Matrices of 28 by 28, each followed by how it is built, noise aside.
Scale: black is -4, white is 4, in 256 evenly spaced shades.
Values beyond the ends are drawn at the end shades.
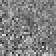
lower triangular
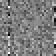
uneven columns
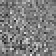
lower triangular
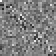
banded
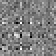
low rank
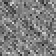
Toeplitz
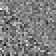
lower triangular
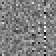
uneven columns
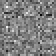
low rank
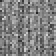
blocks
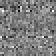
uneven rows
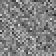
Toeplitz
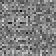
blocks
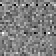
uneven rows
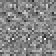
repeating columns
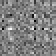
low rank
